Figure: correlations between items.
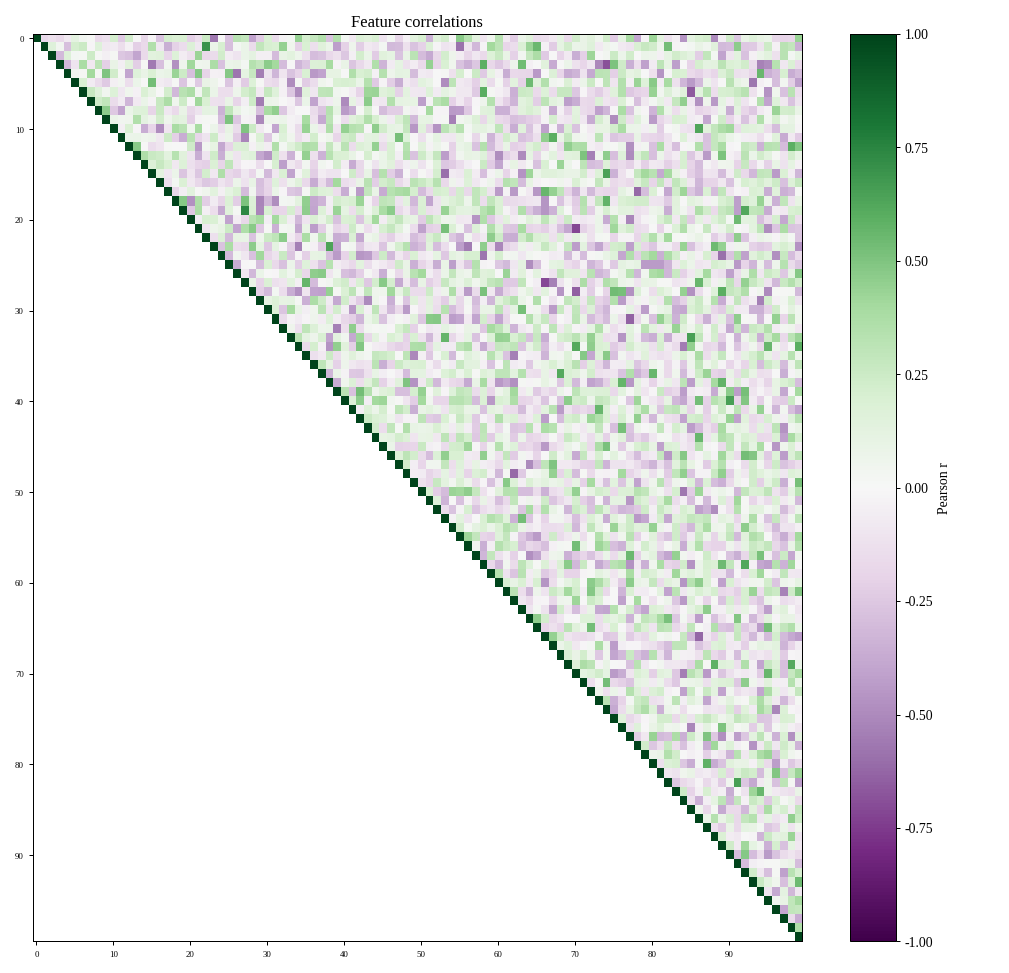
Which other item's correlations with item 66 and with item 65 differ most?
17
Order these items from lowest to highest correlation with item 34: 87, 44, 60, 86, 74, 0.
87, 44, 86, 74, 60, 0
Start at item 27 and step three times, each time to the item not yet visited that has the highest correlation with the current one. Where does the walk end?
58
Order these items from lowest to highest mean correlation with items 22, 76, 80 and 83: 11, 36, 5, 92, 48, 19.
11, 92, 36, 19, 48, 5
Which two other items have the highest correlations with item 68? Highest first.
37, 14
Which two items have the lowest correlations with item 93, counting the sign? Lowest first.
5, 78
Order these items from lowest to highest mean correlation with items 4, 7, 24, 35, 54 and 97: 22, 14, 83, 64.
14, 64, 22, 83
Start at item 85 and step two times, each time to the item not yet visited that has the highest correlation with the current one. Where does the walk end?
53
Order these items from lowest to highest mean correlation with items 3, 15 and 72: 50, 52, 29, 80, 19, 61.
19, 52, 50, 61, 80, 29
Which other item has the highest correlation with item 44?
86
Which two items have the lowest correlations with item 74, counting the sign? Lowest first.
3, 96
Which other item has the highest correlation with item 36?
26
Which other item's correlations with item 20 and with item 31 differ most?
8
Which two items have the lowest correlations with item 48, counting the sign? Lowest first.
62, 30
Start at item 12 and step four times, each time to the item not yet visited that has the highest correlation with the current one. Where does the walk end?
23
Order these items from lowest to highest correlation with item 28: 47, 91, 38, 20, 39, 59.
59, 39, 47, 91, 20, 38
